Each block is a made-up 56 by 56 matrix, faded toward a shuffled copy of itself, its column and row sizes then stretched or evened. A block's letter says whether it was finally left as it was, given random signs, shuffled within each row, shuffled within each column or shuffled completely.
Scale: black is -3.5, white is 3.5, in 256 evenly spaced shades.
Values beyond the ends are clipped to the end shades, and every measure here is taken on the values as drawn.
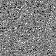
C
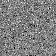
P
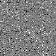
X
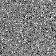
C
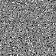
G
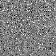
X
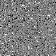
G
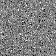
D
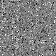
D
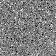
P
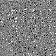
G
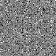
X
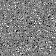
C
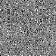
X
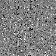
G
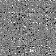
X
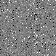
D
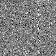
D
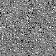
G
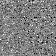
C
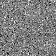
D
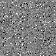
X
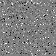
C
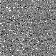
C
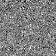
G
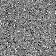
D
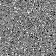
P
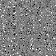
X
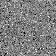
D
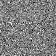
C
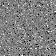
C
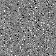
D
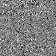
C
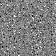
D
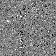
D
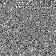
C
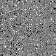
G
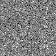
D
